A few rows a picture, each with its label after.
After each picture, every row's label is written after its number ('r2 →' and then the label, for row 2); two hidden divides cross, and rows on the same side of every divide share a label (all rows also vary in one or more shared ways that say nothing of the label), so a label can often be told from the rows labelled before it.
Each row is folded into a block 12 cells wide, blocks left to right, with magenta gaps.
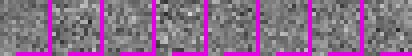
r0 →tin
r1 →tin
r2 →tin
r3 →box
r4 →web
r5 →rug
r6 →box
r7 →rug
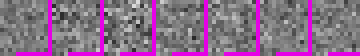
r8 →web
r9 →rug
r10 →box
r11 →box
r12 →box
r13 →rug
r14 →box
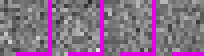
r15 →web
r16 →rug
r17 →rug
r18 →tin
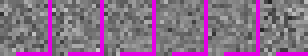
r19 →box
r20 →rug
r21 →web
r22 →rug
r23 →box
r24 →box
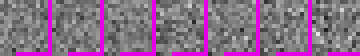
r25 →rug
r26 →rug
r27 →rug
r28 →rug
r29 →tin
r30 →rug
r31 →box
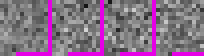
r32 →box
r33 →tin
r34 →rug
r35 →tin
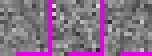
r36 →box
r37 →tin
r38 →rug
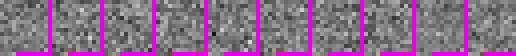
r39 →tin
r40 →tin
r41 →box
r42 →tin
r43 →box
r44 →rug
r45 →tin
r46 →web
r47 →rug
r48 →tin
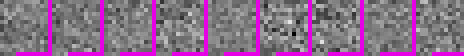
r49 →rug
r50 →tin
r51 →tin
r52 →rug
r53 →rug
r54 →tin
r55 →box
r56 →tin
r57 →box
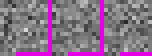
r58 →web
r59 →rug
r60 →web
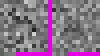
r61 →box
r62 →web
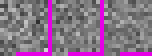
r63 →tin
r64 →web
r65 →rug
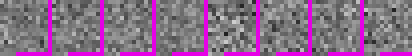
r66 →web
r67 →tin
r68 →box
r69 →rug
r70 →web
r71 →rug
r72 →rug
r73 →tin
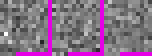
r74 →web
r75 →box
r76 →box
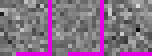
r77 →rug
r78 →tin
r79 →tin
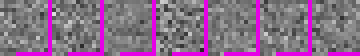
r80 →web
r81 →tin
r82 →box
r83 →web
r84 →rug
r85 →box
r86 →tin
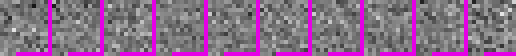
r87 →web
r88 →rug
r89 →rug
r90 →tin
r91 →box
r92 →tin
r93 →tin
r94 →rug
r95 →rug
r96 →tin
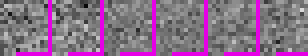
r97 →rug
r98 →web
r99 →rug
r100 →web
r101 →box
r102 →rug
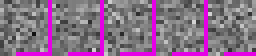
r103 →rug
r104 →box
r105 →web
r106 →tin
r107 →box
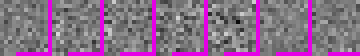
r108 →tin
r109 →box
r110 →rug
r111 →tin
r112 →tin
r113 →tin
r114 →tin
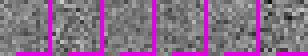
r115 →box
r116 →web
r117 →box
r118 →tin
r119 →web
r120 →web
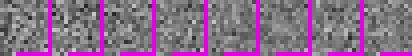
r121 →rug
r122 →web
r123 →tin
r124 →tin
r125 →box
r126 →rug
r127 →box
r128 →web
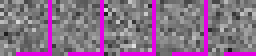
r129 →tin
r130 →rug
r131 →rug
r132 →tin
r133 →rug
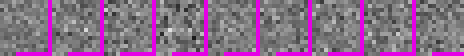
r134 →tin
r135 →box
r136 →rug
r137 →box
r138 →rug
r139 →web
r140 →box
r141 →rug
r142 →tin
